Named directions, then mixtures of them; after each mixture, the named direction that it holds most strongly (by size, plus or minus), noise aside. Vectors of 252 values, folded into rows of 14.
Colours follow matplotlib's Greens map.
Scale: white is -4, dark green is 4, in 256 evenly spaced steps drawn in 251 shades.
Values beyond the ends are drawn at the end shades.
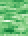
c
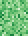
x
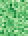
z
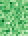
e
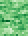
c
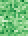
z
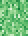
x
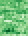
c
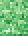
e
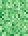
x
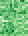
z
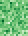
e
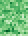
e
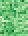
z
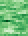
c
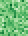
z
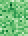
z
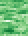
c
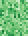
x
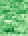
c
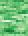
c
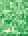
e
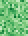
z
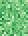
x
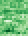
c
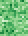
z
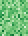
x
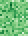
z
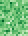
e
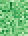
e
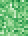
z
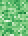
x
